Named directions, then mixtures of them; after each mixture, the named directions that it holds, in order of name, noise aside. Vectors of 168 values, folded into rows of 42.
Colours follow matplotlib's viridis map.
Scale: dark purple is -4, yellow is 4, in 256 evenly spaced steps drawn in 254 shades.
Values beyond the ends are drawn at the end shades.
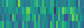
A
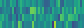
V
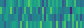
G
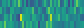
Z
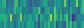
A, G, Z.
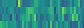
A, V, Z.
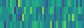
A, G, V.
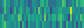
G.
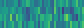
A.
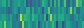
G, Z.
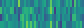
A, G, Z.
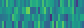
A, V, Z.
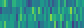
G, V, Z.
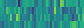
A, V, Z.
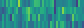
A.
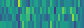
A, Z.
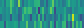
A, G.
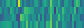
A, G, Z.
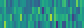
A, G, Z.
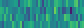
A, G.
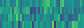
V.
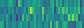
A, G, V.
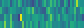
Z.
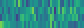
A, V, Z.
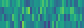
A, G, V.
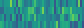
A, V.
